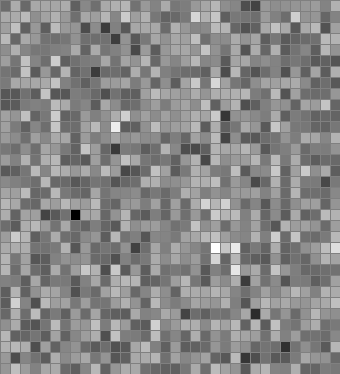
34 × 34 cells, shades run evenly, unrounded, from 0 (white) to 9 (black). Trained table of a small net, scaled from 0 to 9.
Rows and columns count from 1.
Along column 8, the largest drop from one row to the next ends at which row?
21
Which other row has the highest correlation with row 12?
31
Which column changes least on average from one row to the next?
17
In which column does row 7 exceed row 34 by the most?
10
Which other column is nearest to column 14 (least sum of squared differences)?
27
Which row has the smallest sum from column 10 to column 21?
11
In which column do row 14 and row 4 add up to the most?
12
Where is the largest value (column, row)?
8, 20
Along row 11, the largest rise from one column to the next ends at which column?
23
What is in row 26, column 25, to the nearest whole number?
7
